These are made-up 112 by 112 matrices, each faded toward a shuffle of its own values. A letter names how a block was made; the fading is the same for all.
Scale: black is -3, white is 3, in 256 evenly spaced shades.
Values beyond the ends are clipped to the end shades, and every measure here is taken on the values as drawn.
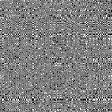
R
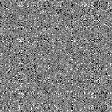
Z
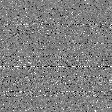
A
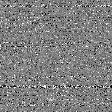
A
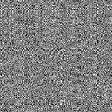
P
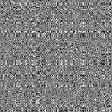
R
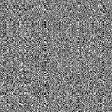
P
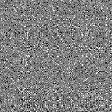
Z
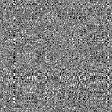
P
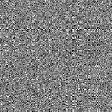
P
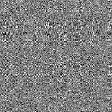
P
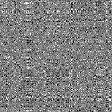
Z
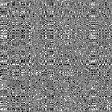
R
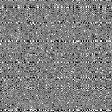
R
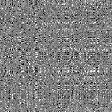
Z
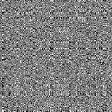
P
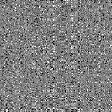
Z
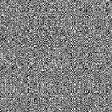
P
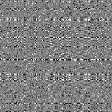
R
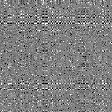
R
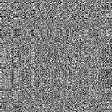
P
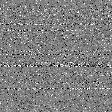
A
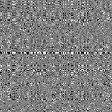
R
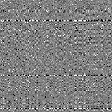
R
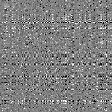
R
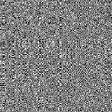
P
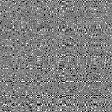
R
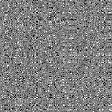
Z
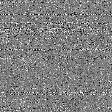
A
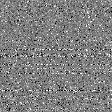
A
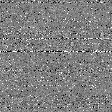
A
